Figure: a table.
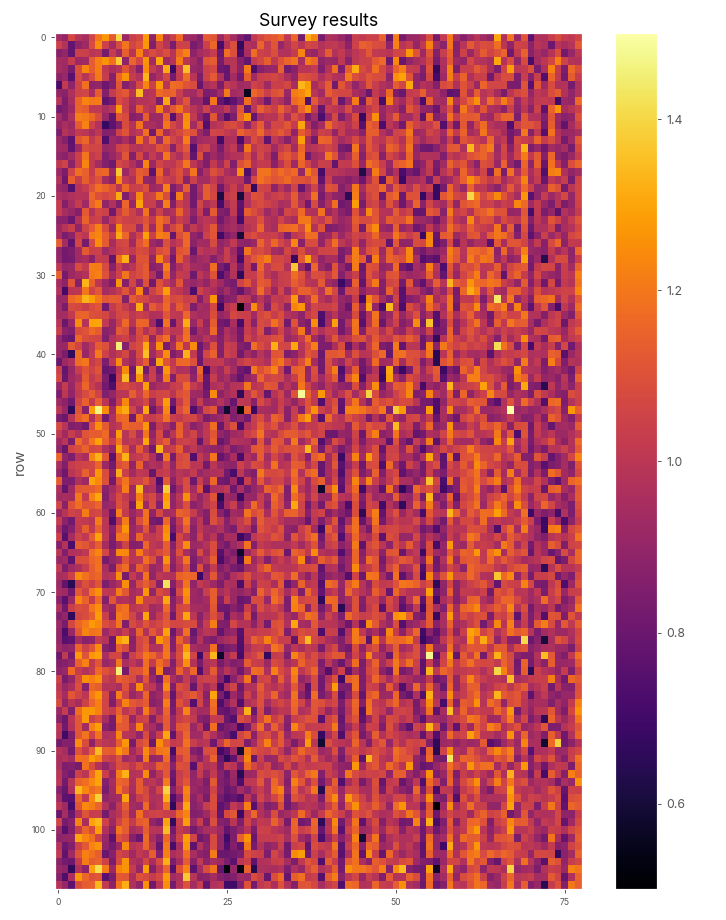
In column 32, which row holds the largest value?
39
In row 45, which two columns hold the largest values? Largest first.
36, 46
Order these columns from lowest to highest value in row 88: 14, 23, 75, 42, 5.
42, 75, 14, 23, 5
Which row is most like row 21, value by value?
82
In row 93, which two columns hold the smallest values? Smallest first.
27, 72
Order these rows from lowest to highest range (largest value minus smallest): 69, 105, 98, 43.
98, 43, 69, 105
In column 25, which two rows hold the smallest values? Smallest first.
105, 47
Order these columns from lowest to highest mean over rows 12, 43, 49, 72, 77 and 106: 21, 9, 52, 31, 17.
17, 21, 31, 52, 9
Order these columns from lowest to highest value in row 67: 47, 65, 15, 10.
15, 65, 47, 10
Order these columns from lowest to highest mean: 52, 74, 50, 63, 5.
74, 52, 63, 50, 5
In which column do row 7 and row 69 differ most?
28
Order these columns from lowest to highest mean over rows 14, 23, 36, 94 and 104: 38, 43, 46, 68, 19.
43, 46, 68, 38, 19
